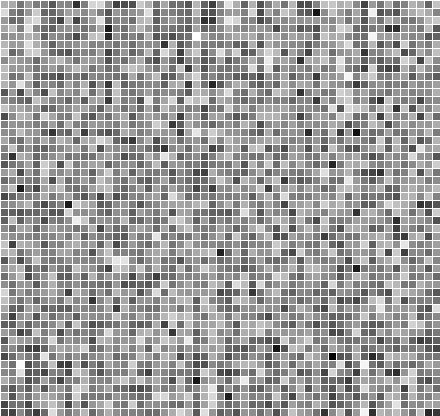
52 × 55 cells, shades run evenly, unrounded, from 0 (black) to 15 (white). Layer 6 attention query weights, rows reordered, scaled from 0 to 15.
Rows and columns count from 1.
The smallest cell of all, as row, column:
45, 42
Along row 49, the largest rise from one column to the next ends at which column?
52
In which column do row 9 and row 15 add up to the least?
48
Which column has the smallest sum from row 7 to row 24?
26
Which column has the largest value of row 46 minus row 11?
46
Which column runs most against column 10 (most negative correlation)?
13
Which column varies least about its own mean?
37
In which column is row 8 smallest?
38
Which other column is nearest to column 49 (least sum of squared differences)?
28
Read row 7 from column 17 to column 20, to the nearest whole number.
6 7 11 6
